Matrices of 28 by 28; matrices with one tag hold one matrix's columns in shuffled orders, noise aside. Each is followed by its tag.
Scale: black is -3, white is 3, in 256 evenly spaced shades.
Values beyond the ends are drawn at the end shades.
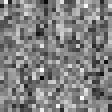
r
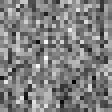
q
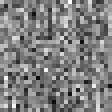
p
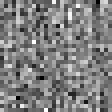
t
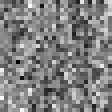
r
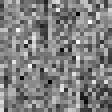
q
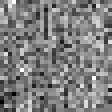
p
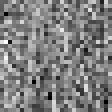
q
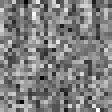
t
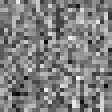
p
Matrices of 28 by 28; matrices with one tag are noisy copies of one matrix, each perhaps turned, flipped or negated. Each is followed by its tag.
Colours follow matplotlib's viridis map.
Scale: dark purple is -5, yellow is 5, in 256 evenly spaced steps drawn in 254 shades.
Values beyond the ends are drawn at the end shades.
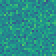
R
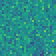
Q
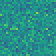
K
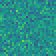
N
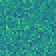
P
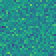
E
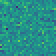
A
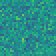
P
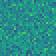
E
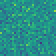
R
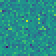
K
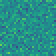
E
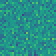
N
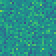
R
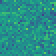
Q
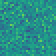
P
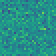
K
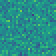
N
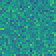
E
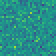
N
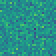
R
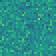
P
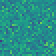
K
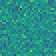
E
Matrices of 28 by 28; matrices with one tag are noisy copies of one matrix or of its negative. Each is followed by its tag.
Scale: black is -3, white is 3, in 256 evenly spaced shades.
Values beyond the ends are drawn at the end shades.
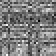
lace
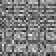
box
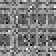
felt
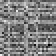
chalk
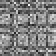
felt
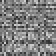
box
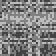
lace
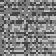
chalk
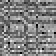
chalk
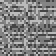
chalk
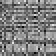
box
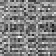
chalk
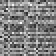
chalk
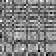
box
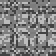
felt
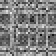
felt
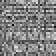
box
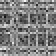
felt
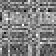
lace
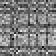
felt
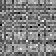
box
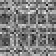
felt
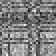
lace
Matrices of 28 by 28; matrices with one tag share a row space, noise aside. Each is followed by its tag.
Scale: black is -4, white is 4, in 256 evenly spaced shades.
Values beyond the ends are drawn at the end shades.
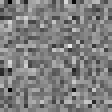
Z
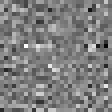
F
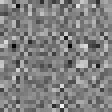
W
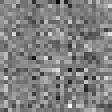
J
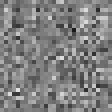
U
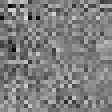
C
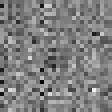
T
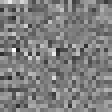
C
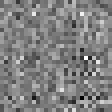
U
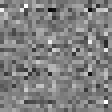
F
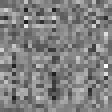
F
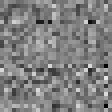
F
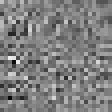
C
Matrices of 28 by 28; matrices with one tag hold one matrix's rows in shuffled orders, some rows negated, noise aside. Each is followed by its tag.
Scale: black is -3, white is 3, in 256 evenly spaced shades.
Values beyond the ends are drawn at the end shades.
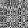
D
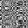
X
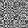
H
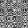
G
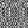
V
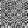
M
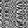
X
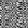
X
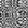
X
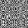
V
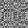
H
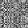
H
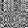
H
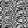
X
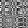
X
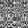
G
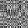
D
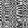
X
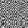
V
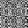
M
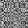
H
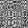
G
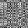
D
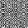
V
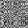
H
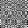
M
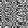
X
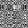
G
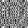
V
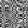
X
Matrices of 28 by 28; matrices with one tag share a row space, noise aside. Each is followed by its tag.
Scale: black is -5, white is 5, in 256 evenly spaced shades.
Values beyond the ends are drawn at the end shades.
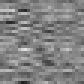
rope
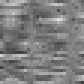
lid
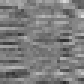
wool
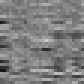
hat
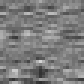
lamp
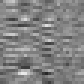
rope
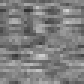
lamp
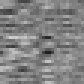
rope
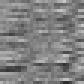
wool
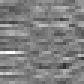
wool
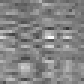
rope
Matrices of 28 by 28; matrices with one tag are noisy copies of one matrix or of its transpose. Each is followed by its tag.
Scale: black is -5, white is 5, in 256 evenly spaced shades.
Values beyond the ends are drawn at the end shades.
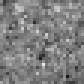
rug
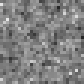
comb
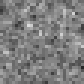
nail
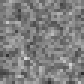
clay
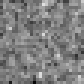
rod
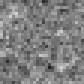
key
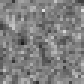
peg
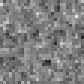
comb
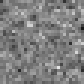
nail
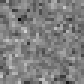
nail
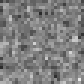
rod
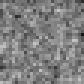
rod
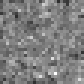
rod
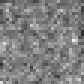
rod
